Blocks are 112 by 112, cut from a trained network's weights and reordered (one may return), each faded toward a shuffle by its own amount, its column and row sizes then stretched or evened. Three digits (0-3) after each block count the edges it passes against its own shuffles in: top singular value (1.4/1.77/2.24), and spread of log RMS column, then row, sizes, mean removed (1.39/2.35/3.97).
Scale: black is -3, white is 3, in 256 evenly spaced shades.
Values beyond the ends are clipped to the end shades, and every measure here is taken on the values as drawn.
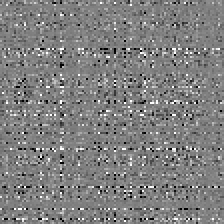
2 2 3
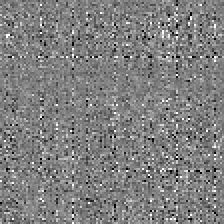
0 2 2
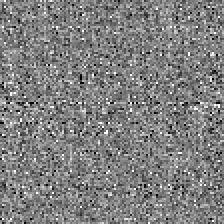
0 1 2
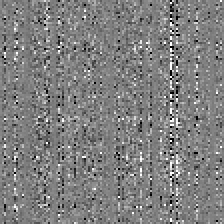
1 3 1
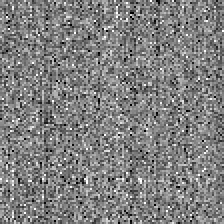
1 1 0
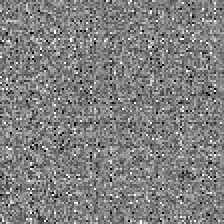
0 2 1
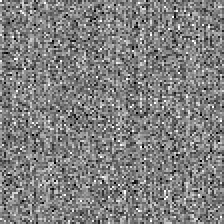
1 0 0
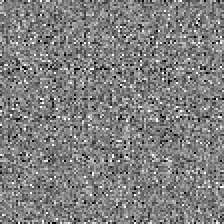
0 1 2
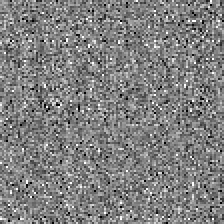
0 1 1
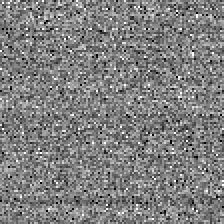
0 0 1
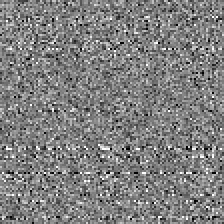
2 1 2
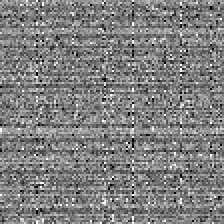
3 2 0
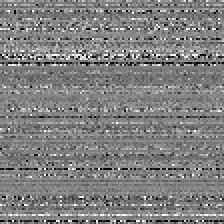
3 0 3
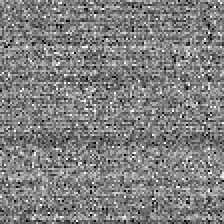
2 1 0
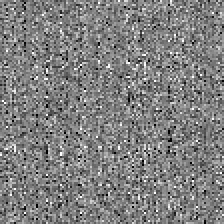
0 2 0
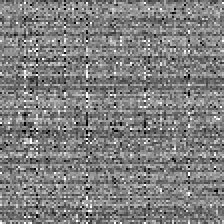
3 2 1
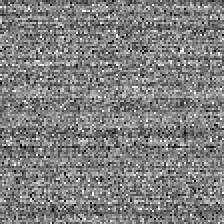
2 0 1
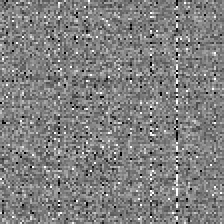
1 2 1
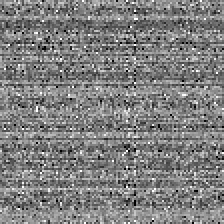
3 1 1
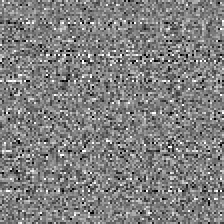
1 1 2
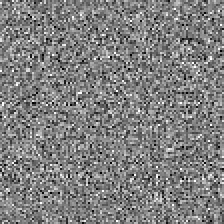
2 0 1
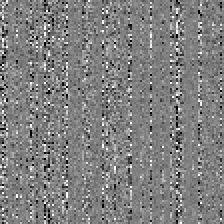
0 3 0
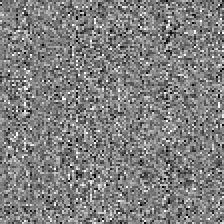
1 2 0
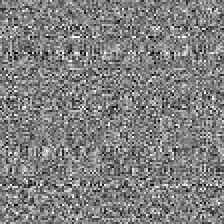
3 1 2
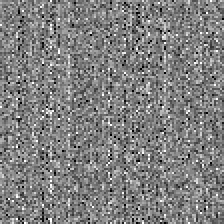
1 2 0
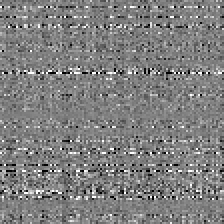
2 0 3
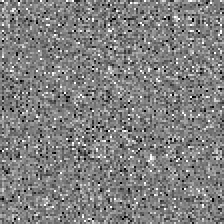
1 1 1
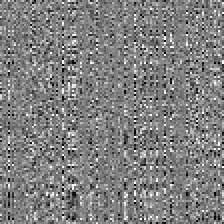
3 3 1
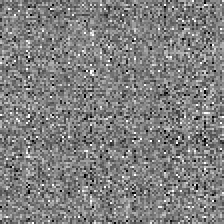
0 2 1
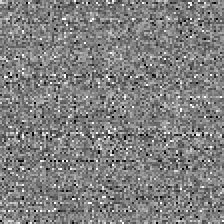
0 1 2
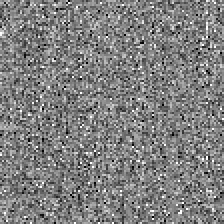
0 1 0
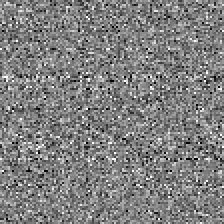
1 1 2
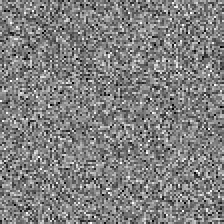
2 0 0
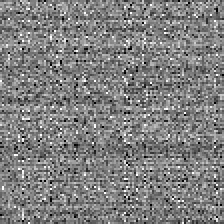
2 2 0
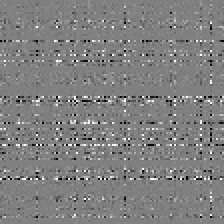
3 2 3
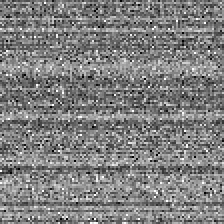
3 0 0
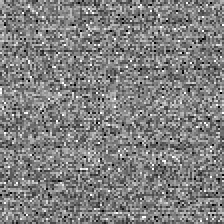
1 0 0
